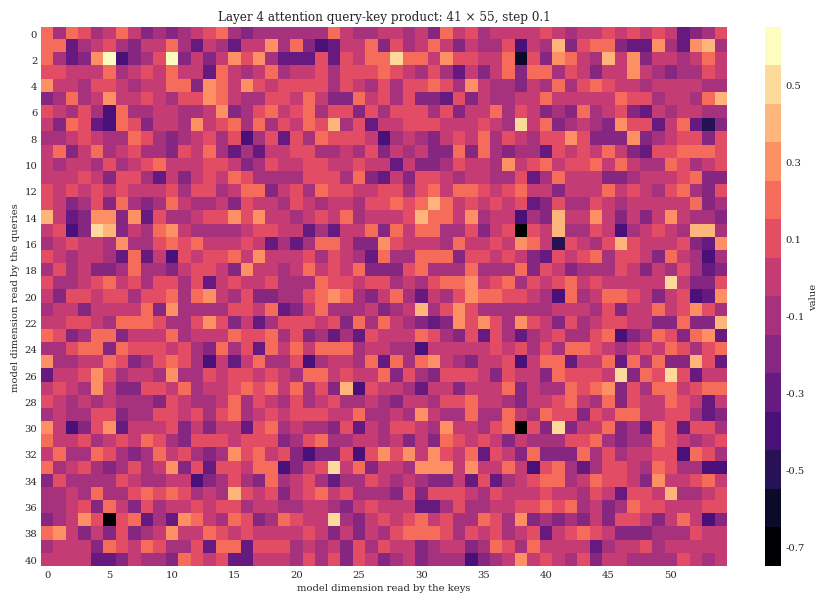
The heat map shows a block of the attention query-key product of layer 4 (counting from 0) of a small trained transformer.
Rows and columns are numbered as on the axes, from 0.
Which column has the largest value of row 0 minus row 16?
41
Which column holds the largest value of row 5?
54
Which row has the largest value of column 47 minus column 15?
25
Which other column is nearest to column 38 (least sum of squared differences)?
2
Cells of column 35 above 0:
10
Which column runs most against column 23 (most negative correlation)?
53
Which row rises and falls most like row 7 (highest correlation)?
37
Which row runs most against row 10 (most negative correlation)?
13
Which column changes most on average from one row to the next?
38
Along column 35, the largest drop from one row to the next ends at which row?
23
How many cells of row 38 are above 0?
20
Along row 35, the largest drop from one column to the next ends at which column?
51
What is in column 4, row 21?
0
